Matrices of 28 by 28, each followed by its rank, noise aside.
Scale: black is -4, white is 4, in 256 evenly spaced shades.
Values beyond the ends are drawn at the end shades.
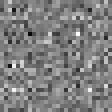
five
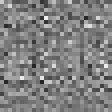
five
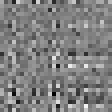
two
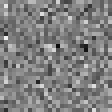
six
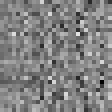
four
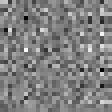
three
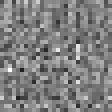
four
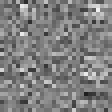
five
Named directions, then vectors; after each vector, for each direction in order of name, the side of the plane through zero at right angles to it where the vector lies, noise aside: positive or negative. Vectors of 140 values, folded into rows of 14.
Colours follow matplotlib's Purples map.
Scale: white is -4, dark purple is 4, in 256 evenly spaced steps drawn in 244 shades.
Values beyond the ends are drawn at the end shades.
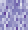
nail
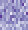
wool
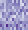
positive, negative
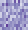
positive, negative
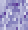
positive, positive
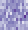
positive, positive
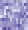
negative, negative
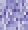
positive, positive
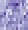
positive, positive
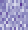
negative, positive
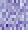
positive, negative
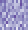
negative, positive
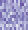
negative, positive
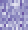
negative, positive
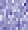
negative, negative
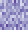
positive, negative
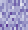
positive, negative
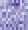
positive, negative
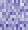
positive, negative
